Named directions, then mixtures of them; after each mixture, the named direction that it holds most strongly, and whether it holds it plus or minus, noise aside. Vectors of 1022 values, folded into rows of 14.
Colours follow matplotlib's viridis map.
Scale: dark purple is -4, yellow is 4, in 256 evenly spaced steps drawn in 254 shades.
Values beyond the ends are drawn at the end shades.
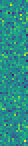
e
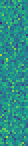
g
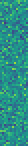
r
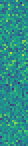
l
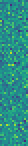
e, minus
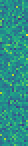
g, minus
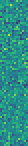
r, plus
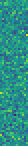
r, plus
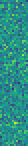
l, plus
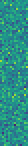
r, plus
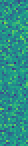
r, minus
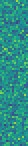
r, plus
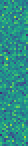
g, plus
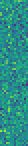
r, plus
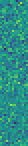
l, minus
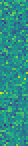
r, plus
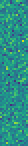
l, plus
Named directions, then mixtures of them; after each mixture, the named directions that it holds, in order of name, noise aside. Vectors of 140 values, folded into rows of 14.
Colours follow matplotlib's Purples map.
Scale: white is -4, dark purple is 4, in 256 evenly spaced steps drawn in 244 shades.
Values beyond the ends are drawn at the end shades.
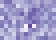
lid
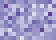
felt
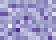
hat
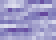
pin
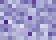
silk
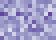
felt, hat, lid.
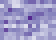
lid, pin, silk.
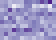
felt, pin.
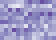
felt, lid, pin.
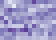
lid, pin, silk.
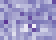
lid, silk.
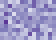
hat, silk.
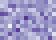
hat.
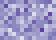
felt.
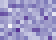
hat.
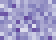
hat, lid.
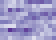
pin.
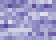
pin, silk.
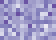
felt, lid, silk.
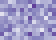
felt, hat, silk.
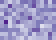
hat, silk.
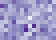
felt, lid, silk.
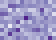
hat.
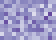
felt, hat, silk.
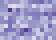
felt, hat, pin.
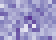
hat, lid.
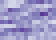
pin.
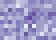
lid, pin.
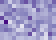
silk.
